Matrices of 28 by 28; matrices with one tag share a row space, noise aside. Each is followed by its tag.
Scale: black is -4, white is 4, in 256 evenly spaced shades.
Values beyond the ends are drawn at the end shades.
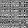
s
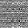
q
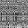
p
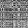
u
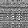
q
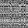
s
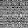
q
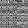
p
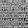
s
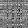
q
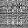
q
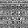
q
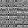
p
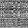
u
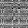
u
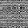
q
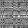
u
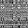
u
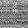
p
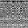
q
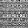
q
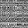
p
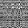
q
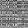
p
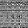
q
